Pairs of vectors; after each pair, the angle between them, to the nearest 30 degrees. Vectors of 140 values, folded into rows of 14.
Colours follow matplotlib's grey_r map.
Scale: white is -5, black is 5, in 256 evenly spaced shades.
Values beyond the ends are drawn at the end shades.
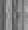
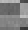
90 degrees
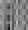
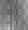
120 degrees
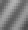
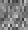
120 degrees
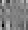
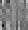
30 degrees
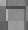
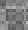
150 degrees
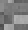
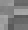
120 degrees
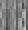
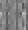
30 degrees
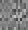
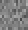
30 degrees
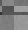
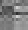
30 degrees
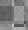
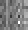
90 degrees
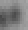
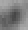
30 degrees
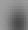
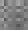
60 degrees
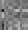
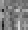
30 degrees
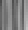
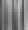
30 degrees
